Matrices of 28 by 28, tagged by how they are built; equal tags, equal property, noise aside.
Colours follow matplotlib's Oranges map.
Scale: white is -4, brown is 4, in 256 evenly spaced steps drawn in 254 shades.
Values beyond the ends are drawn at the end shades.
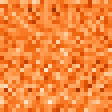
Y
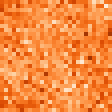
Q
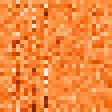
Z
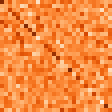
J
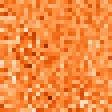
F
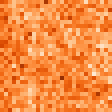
Q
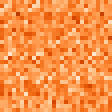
Y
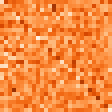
J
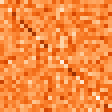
J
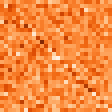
J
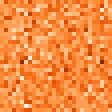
Z
